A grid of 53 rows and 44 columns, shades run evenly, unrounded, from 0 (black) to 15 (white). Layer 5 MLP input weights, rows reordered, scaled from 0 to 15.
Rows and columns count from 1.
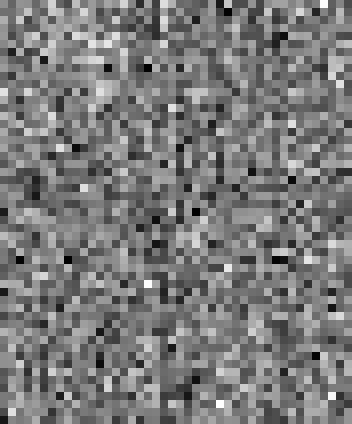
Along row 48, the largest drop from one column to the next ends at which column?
15
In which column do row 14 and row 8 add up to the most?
12
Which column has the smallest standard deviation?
31
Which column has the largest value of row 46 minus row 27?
25
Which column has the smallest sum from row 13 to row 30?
23
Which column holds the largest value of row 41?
33
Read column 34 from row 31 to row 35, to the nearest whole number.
3 6 6 9 4
